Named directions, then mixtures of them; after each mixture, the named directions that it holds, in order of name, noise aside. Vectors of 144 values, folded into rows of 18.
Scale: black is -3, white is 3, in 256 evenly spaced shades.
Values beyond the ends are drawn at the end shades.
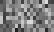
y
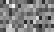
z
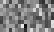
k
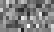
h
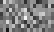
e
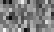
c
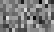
k, y.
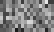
y.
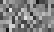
e.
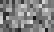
h, y, z.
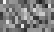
e, k.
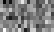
c.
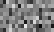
k, z.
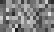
y, z.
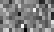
c, k.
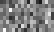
c, e, y.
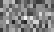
e, h, z.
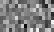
k.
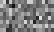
z.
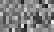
k, y.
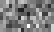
h.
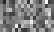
c, y.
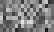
y.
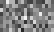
e, h, z.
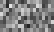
h, k.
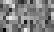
c, z.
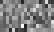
k, y.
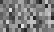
c, e, y.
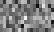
h, k.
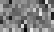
c, k.
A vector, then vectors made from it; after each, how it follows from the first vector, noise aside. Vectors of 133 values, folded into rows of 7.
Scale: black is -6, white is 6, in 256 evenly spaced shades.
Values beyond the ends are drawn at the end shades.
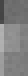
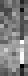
wrapped around, negated, scaled up.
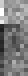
negated, scaled up.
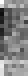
wrapped around, negated, scaled up.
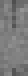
wrapped around, negated, partly zeroed.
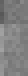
shrunk.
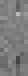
wrapped around, negated, partly zeroed.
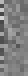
sign-scrambled.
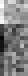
negated, scaled up.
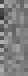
sign-scrambled.
